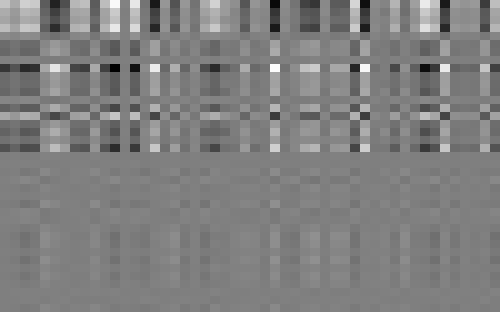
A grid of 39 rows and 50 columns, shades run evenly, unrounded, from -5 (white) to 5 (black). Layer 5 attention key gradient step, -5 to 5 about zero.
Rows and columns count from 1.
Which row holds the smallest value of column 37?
9
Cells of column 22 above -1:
34
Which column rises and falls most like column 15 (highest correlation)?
30
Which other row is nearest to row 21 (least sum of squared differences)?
37
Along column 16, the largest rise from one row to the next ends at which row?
15
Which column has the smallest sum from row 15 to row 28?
28
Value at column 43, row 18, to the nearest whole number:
1
